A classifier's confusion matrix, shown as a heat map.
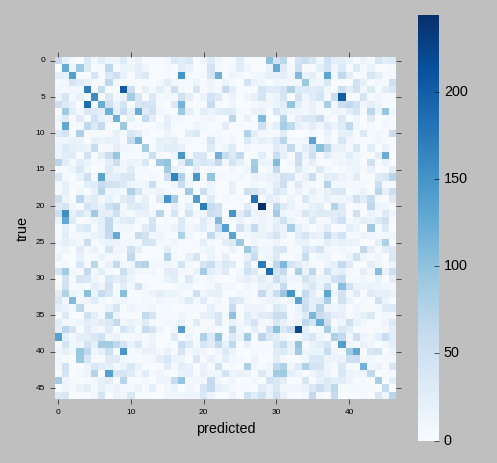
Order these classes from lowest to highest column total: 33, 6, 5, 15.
15, 5, 6, 33
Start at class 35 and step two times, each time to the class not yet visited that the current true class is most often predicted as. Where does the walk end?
8
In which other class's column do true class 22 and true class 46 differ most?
1
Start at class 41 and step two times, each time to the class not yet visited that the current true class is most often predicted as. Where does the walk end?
34
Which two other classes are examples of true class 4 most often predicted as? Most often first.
9, 32
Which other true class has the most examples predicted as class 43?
23
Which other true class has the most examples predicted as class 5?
21
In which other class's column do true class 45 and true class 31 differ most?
39
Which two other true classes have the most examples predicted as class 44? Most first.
29, 18
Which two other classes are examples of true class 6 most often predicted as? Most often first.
4, 17
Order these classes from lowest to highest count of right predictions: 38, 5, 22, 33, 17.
17, 38, 22, 33, 5
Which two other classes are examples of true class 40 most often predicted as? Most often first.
9, 41
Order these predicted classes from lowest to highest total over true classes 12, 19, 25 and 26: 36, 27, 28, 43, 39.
28, 39, 43, 36, 27
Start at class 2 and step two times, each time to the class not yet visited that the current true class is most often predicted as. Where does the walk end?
37
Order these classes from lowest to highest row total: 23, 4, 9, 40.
9, 23, 40, 4
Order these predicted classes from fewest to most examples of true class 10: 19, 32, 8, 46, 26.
32, 8, 19, 46, 26
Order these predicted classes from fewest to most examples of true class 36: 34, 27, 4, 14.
14, 4, 27, 34
